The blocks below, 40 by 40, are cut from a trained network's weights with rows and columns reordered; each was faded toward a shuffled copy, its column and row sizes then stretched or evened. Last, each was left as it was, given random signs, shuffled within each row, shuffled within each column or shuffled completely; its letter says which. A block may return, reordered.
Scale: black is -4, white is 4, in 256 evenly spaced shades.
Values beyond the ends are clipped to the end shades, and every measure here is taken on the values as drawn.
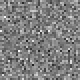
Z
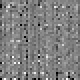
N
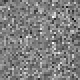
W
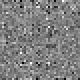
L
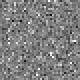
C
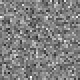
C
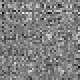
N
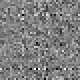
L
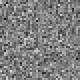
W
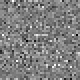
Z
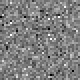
C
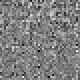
L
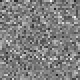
Z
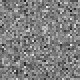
W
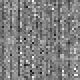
W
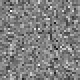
W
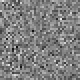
W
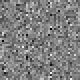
W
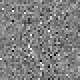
W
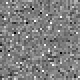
C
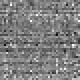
N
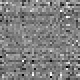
N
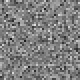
C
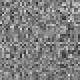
N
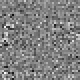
L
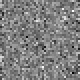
W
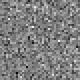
C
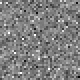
C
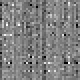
N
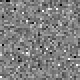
C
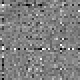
N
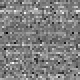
Z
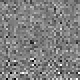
N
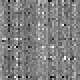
N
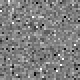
C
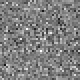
Z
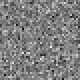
C
